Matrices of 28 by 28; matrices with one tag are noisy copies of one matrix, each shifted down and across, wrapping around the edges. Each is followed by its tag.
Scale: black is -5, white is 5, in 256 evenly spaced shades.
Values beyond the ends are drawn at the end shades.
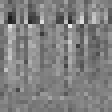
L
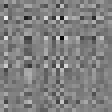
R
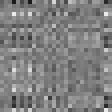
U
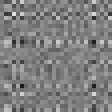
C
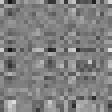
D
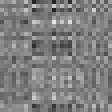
U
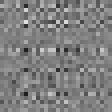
C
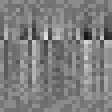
L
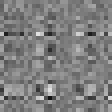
D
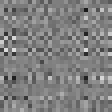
C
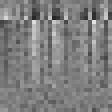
L
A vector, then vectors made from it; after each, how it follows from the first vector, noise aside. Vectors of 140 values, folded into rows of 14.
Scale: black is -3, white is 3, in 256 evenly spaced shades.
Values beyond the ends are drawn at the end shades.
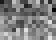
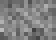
wrapped around, shrunk.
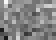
reversed, partly zeroed.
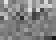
reversed, partly zeroed.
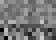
reversed, partly zeroed.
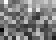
reversed.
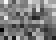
reversed.
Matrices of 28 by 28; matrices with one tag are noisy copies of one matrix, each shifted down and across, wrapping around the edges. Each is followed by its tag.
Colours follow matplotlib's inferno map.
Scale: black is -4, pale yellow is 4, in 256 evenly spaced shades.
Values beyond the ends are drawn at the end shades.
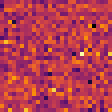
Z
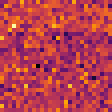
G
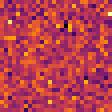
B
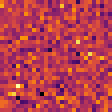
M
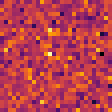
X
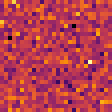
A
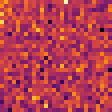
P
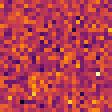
P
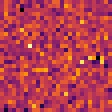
B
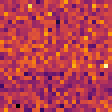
G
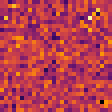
Z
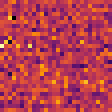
Z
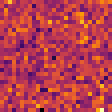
X
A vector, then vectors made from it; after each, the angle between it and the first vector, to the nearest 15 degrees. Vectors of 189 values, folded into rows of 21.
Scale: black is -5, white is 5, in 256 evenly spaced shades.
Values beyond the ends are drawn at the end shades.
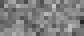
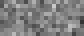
15 degrees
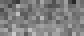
90 degrees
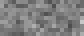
150 degrees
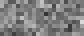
150 degrees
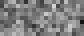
15 degrees
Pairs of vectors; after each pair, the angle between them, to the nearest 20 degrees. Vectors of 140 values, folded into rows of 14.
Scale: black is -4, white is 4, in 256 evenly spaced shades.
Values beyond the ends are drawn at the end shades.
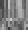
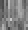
20 degrees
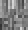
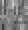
60 degrees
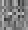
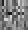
160 degrees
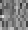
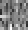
40 degrees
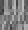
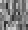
120 degrees
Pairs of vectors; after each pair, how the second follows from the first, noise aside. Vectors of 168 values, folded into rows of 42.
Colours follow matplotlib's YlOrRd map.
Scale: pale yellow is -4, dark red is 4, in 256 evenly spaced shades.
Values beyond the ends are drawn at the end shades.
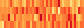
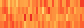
reversed, negated, shrunk.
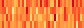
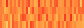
reversed, negated, shrunk.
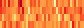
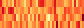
wrapped around, negated.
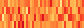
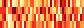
reversed, scaled up.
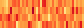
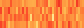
wrapped around, negated, shrunk.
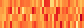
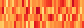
reversed.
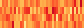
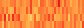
reversed, negated, shrunk.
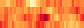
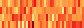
shuffled.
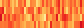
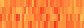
reversed, negated, shrunk.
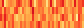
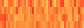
shrunk.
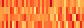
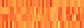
shrunk.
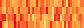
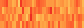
reversed, negated, shrunk.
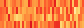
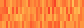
shrunk.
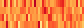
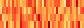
reversed.
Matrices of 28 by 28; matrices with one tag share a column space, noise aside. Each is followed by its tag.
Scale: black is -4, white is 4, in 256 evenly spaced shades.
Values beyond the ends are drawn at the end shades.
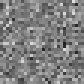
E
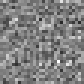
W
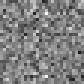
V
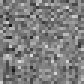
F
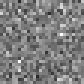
V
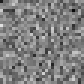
V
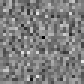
V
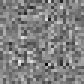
W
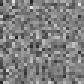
F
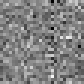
F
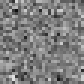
V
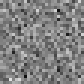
V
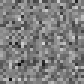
W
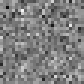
V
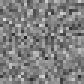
V
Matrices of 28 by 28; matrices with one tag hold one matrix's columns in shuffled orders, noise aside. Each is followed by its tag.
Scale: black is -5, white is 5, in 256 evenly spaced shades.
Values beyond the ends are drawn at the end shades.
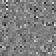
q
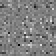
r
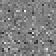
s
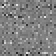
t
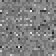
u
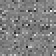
u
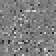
s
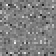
t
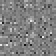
r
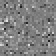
r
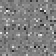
u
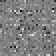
u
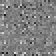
t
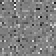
q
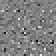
s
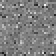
t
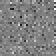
q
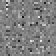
q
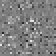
r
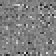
t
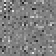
q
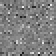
t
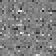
u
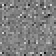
t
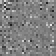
q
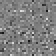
s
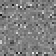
t
